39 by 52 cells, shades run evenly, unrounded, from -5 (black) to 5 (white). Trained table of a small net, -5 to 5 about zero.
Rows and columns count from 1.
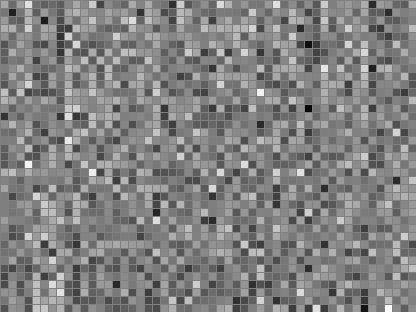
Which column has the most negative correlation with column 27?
43
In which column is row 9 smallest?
47
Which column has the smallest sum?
39
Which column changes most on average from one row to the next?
33
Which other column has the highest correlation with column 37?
19
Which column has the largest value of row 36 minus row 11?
44
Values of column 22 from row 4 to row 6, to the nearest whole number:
-1 0 -1
